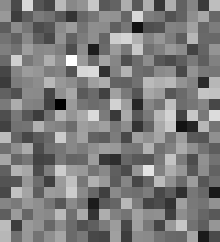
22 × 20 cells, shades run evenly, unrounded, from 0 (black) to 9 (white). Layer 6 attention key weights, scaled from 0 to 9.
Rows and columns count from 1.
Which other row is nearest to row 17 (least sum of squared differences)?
3
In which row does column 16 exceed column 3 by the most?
11
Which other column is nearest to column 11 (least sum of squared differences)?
4
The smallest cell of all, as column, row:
6, 10
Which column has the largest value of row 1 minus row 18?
20
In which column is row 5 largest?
13
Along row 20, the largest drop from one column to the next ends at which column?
9
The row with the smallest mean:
15
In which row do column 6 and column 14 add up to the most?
16
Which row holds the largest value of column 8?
7
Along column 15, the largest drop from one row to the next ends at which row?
18
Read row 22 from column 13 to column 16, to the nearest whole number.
5 5 4 4
